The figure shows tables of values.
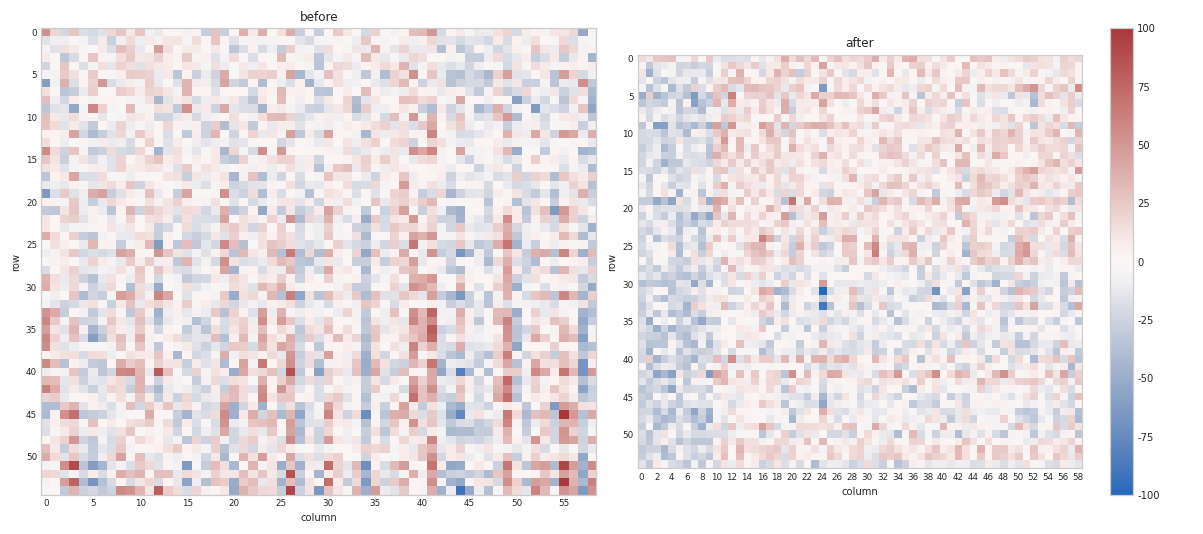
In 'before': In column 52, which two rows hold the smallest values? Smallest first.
9, 27
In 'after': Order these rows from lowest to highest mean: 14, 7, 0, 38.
38, 7, 14, 0
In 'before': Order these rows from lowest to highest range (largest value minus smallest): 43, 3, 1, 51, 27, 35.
1, 3, 27, 43, 35, 51
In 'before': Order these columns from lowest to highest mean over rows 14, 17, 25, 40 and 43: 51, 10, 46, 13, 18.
46, 51, 18, 13, 10
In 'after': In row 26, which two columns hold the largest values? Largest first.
31, 51
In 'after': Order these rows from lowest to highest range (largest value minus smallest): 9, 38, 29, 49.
29, 38, 49, 9
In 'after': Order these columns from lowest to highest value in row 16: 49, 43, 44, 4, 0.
43, 4, 0, 49, 44
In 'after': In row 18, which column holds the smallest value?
5
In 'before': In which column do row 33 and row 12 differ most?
58
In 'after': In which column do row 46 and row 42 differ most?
39
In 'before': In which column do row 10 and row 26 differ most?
44
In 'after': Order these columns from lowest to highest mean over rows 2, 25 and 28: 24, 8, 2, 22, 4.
8, 2, 24, 4, 22
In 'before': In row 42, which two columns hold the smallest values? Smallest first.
57, 12
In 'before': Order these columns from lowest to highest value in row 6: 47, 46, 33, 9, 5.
47, 46, 33, 9, 5
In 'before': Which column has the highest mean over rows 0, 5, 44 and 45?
55
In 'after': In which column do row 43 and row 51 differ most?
24
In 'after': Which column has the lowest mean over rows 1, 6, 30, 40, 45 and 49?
7
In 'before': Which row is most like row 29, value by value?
24
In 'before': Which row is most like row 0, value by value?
50
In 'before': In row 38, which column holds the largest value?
49
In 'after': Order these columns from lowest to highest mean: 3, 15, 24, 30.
3, 24, 30, 15
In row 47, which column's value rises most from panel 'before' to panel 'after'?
43
